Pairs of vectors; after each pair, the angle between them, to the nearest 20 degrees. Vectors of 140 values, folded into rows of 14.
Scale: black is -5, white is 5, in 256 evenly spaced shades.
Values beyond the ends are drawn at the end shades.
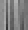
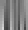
100 degrees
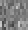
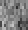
160 degrees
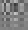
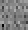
100 degrees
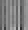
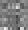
100 degrees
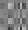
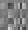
160 degrees
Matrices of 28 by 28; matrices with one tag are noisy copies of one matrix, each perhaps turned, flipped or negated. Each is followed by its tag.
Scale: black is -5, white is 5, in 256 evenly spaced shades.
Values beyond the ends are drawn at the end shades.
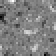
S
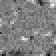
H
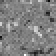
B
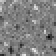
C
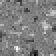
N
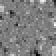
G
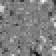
G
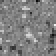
B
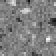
N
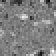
H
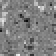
B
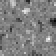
N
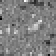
B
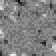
G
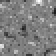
S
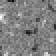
S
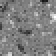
S
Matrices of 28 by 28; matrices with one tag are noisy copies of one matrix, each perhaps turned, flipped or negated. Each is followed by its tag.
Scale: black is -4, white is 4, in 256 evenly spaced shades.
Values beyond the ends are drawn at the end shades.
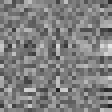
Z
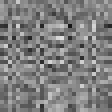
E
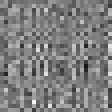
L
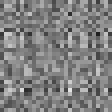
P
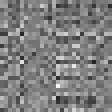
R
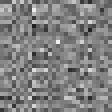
P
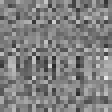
R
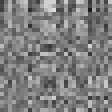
Z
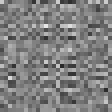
L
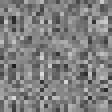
P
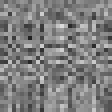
E
